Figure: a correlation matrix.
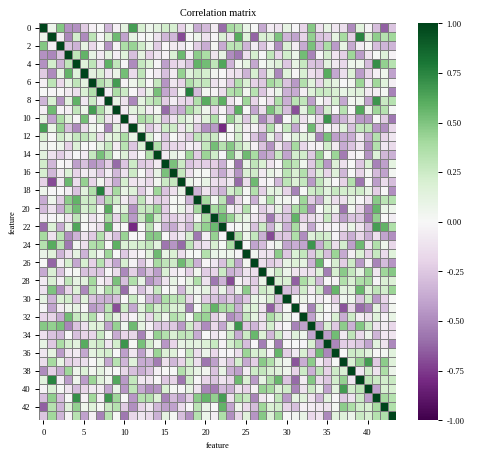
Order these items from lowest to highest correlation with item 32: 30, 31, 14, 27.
27, 31, 30, 14
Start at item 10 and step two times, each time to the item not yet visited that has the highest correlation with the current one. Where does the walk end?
5
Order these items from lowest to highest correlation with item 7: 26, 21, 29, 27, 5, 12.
27, 12, 21, 29, 5, 26
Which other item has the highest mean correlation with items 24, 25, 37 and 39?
1
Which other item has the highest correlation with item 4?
41
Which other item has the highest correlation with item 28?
9
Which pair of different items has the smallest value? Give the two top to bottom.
11, 22
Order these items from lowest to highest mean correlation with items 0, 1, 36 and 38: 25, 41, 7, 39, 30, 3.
3, 30, 41, 7, 25, 39
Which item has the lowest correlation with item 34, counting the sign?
12
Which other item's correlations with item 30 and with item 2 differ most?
24
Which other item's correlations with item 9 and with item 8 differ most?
31
